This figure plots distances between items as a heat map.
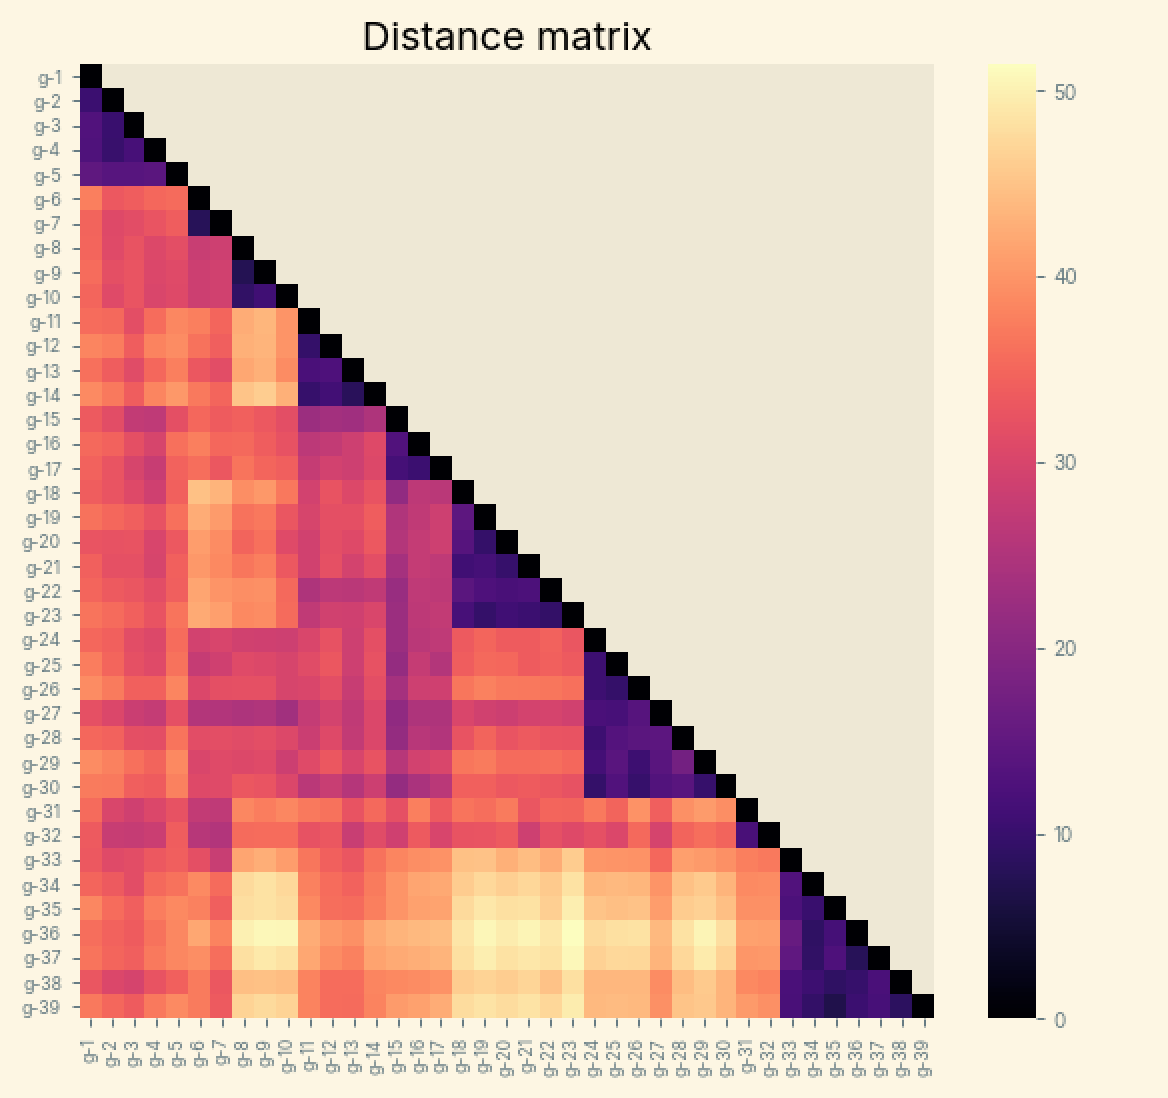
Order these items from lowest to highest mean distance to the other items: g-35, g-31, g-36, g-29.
g-29, g-31, g-35, g-36
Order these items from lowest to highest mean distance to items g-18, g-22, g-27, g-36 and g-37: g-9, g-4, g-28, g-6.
g-4, g-28, g-6, g-9
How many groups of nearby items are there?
9
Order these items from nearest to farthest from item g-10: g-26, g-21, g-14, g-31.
g-26, g-21, g-31, g-14
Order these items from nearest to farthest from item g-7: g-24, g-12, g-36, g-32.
g-32, g-24, g-12, g-36
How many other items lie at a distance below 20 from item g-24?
6
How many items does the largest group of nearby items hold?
7
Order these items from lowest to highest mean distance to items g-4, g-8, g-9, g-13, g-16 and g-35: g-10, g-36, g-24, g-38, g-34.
g-10, g-24, g-38, g-34, g-36
